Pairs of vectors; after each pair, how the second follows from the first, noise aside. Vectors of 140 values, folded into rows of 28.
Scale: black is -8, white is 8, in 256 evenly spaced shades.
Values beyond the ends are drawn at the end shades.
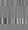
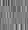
wrapped around, negated.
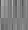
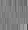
reversed, partly zeroed.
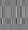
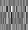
reversed, negated, scaled up.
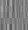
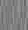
wrapped around, shrunk.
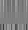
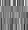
reversed, negated, scaled up.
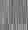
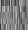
reversed, negated, scaled up.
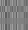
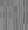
wrapped around, shrunk.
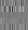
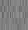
wrapped around, shrunk.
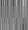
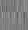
wrapped around, negated, shrunk.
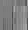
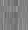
wrapped around, negated, shrunk.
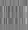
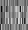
reversed, negated, scaled up.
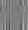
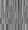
reversed.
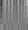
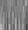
reversed.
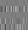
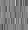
wrapped around, negated.
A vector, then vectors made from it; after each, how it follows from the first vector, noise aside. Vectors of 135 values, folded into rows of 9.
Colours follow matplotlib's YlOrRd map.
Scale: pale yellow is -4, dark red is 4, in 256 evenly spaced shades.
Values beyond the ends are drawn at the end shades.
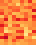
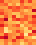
copied.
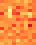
reversed, partly zeroed.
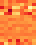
reversed, negated, partly zeroed.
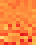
wrapped around, partly zeroed.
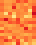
wrapped around, negated, partly zeroed.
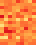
negated, partly zeroed.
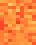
wrapped around, negated, shrunk.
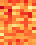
reversed, negated.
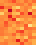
reversed, negated, partly zeroed.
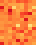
reversed, negated, partly zeroed.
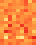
negated, partly zeroed.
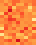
reversed, negated, partly zeroed.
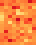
wrapped around, partly zeroed.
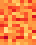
copied.
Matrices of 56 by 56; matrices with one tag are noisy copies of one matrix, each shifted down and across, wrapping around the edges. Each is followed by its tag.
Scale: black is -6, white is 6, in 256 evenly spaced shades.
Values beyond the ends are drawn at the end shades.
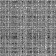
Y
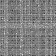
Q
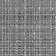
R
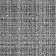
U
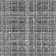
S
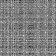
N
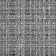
Y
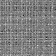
R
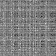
N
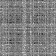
S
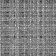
Y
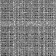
Q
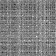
U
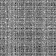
U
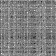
Y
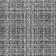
U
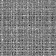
R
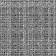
Q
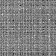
R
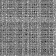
Q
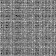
N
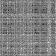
S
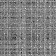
Y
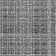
S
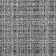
Y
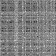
S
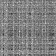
Y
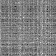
U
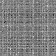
R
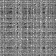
Y
